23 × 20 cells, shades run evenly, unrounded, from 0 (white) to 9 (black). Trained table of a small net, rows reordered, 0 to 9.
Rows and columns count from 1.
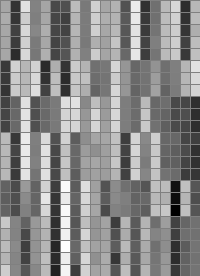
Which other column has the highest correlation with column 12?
3
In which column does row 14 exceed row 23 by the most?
13
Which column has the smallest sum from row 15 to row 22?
7
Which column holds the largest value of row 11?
20
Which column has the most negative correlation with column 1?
6
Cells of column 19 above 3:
17
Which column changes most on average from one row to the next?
19
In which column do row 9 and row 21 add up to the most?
18
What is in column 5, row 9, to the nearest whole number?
5
